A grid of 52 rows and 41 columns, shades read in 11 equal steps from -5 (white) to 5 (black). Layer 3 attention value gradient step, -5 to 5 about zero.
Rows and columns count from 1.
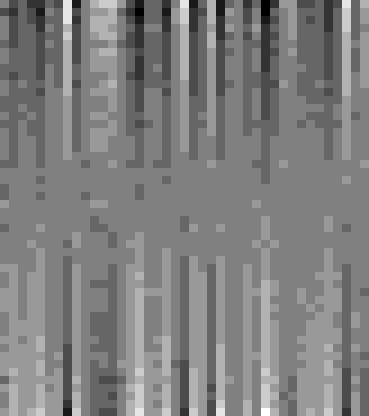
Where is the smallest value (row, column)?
52, 30
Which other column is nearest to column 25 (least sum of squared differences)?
22
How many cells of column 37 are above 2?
4
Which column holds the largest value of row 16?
16
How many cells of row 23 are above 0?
3
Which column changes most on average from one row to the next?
1
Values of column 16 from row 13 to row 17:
2 2 1 2 1
